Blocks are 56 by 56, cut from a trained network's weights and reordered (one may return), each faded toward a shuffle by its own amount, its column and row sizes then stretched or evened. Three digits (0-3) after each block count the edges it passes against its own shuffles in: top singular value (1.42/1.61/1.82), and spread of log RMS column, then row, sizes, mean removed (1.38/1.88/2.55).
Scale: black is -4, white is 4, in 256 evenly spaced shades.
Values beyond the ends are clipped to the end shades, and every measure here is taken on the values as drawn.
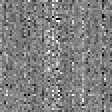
1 3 1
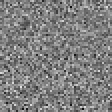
1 0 1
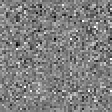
0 2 2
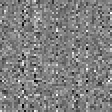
2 3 1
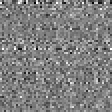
3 0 3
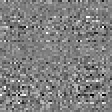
3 1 3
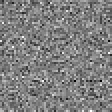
2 1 1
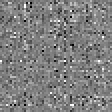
0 3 2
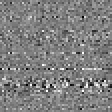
2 0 3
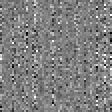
2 3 0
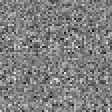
0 0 2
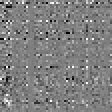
1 3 3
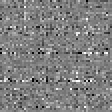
1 1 3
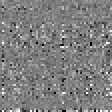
1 2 3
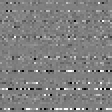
2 0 3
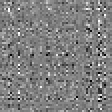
2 3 2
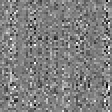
2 3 1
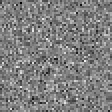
0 1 1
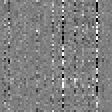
3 3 0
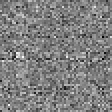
2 0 2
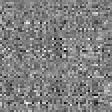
3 0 3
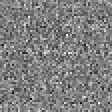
0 0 1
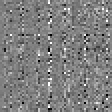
2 3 1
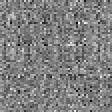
2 2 2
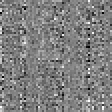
2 3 1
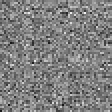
2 0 1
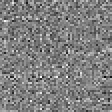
3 1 2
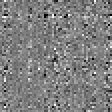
0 3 1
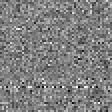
1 0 2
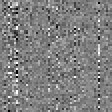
2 3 0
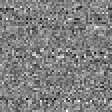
1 0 2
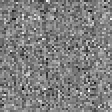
0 1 1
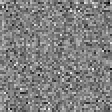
1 0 2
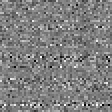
0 0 3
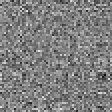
3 0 2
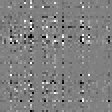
1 3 3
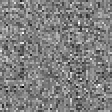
2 2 0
